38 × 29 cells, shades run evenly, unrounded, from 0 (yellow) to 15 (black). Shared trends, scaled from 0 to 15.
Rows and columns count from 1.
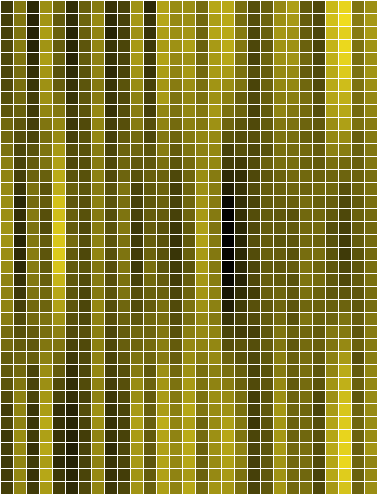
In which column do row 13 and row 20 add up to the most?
18
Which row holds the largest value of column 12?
1
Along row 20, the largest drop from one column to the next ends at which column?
5
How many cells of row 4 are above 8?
13
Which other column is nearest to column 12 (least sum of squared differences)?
25
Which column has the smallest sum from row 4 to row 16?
27
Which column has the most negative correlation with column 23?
12
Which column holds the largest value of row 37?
6
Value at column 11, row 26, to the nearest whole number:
8
